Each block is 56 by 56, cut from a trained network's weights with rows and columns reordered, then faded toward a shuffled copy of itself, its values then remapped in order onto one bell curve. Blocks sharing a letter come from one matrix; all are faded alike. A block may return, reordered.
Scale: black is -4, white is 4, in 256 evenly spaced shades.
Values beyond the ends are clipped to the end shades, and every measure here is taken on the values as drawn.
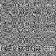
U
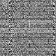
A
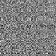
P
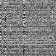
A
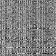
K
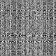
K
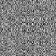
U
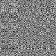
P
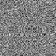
P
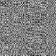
U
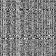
K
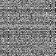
A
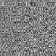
U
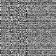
A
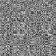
P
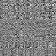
U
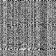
K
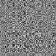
U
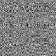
U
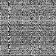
A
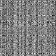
K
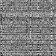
A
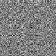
P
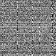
A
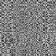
U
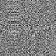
P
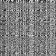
K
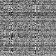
A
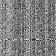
K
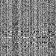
K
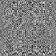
U
